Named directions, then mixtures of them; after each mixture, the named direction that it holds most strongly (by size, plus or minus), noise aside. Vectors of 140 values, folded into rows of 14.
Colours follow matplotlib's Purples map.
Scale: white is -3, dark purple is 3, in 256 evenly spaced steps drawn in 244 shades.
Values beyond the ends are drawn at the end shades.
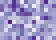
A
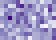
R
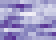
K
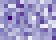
R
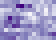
K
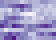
K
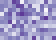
A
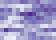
K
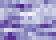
K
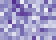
A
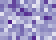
A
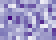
R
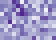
A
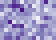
A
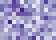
A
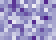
A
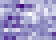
K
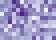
A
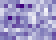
R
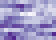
K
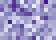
A
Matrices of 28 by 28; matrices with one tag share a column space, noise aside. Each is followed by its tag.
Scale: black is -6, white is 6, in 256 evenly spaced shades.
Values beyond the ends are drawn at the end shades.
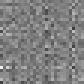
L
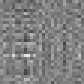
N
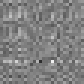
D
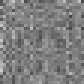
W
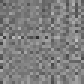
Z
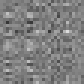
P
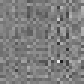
D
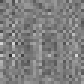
N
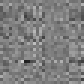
D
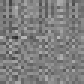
Z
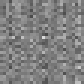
Z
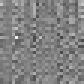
Z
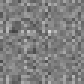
P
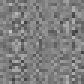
P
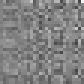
W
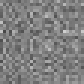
P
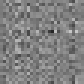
P
